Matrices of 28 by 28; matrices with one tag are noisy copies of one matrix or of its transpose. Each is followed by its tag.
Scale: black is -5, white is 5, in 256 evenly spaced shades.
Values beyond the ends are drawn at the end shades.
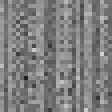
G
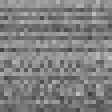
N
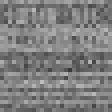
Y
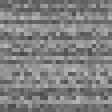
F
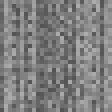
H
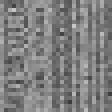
Y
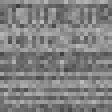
Y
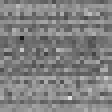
H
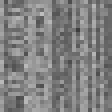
Y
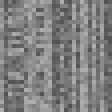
Y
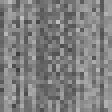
H
